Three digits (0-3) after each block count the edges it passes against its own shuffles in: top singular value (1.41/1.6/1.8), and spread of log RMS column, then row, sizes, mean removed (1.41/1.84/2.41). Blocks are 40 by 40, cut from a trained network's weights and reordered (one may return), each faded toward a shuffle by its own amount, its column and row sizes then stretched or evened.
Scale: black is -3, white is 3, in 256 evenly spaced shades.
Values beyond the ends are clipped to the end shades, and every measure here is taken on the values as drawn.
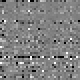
2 1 3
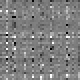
2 3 1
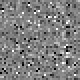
0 1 1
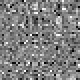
3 0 2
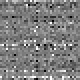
1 2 3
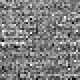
1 1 0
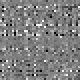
3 0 3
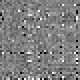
3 1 2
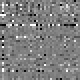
3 1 3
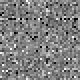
1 1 1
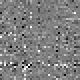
1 2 2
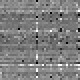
3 2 2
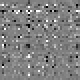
3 2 3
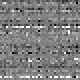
3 1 3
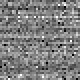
2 2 0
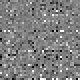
1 2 2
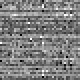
3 1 0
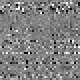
0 0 3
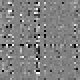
2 3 2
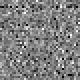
0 0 0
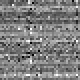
3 1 2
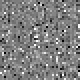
0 2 0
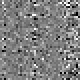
2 3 2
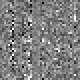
0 3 0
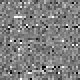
2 0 2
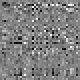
3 2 3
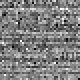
2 0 0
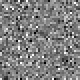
1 1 1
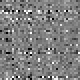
3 1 3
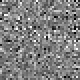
1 1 1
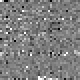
0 1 2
